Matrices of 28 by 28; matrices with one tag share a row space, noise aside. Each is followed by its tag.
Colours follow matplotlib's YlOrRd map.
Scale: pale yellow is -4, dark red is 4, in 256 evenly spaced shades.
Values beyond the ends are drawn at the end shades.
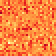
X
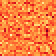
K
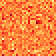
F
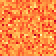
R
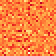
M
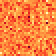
K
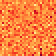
R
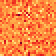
M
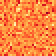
K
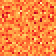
R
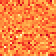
K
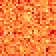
K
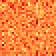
F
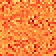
R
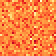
R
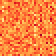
R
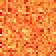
X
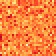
X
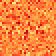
M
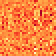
R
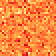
M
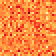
K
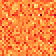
R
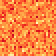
F
